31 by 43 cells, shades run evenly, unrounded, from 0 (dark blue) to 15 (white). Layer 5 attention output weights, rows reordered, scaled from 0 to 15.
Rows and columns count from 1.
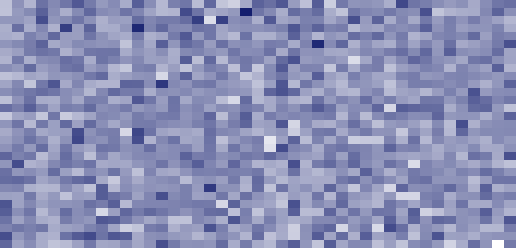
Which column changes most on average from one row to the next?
25
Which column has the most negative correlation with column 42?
28
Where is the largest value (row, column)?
31, 42
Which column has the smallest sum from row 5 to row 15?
24
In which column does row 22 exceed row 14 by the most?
27
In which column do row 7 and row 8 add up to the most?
30
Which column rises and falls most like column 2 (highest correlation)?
6
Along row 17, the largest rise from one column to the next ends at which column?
11
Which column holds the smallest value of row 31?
14
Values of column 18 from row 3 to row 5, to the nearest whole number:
13 6 6
